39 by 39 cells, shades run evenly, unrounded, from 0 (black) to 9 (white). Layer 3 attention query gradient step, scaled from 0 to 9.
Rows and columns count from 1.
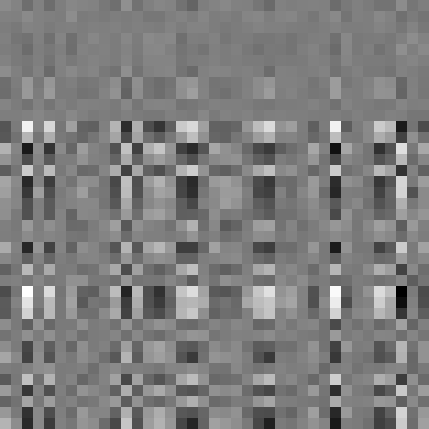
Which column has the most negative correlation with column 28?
38
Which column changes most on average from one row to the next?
31
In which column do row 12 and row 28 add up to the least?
37
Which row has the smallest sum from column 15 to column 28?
14
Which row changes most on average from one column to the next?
27
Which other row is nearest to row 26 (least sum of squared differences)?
1
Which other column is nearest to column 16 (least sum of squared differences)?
8
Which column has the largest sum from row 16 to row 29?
3
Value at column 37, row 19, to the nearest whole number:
6
